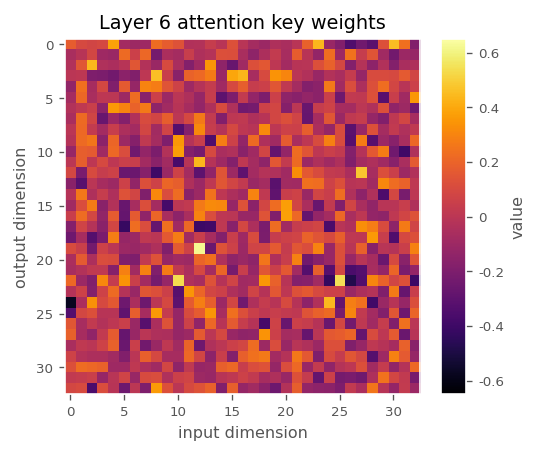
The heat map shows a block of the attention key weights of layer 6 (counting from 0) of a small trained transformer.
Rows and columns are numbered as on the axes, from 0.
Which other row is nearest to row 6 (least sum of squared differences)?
1
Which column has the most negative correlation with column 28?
2
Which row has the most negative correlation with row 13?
11
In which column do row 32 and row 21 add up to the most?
9
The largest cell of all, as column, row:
12, 19
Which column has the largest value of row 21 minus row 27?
5
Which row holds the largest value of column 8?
3
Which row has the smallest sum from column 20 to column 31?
21
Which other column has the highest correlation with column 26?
24
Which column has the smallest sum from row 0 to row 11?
26
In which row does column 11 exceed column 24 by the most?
17
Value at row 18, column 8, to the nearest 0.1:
0
